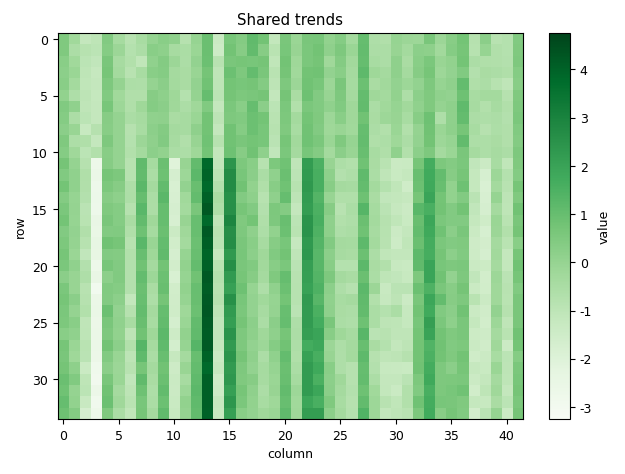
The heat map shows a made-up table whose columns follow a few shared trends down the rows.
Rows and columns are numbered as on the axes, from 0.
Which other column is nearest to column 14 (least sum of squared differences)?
2
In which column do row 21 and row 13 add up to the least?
3
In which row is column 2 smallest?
33
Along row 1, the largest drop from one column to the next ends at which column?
14
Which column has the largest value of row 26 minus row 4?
13
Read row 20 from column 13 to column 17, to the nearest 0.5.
4 -1 2.5 0.5 0.5
